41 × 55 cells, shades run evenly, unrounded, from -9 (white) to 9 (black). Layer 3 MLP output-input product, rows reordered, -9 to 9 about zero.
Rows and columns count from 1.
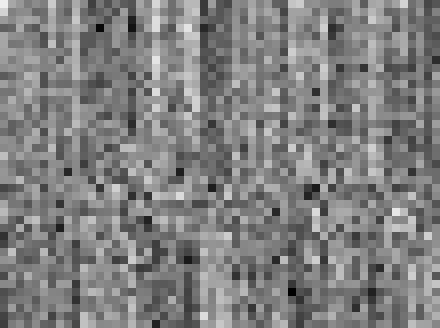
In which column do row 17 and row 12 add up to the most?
17
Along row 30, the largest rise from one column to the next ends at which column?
30
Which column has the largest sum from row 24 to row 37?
37
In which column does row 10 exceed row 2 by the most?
1
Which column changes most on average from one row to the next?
19
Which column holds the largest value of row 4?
13
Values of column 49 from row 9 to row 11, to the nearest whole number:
4 1 2
